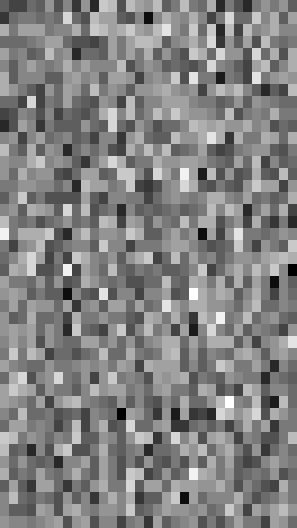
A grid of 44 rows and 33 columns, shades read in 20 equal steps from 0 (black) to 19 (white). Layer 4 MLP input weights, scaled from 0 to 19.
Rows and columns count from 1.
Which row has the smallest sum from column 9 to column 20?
35
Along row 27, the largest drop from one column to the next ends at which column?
26
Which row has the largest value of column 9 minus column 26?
36
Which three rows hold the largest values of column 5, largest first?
14, 21, 20
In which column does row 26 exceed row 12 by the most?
19
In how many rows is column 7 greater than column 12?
9
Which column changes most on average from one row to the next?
8
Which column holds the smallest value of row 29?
29
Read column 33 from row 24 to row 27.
7 8 9 7
